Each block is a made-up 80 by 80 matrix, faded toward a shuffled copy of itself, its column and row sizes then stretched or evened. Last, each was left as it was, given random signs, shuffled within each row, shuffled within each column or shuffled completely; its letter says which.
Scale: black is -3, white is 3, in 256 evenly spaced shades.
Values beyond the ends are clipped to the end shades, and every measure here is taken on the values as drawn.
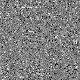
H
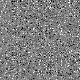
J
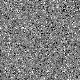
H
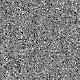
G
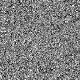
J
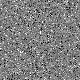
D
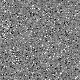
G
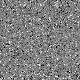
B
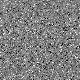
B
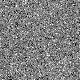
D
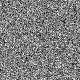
D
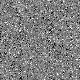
G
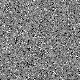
G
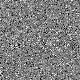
B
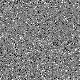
B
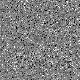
H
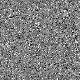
H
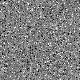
G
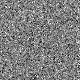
G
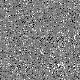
H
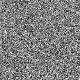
H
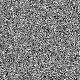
D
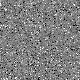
H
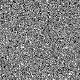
H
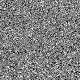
B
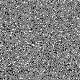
B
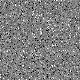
G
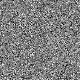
H
